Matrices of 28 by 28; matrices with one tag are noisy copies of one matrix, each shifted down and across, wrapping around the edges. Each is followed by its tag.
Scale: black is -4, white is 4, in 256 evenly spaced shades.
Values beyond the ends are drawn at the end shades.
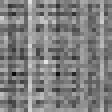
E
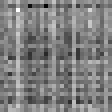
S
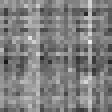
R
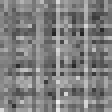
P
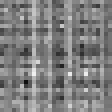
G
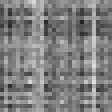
R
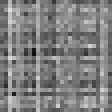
P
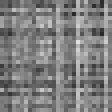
P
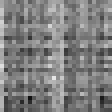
R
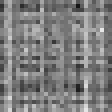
G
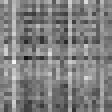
S
